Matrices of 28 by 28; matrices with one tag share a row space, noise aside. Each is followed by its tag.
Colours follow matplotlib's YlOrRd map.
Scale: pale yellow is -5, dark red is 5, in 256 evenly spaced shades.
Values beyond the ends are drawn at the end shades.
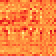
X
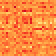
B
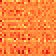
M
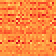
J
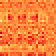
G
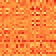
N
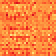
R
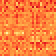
N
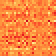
R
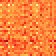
X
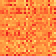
R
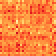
J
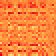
G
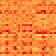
B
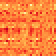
X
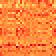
J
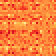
X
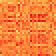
J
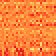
N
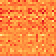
G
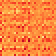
M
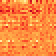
X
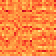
B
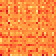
G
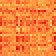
J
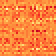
N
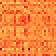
M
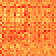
M
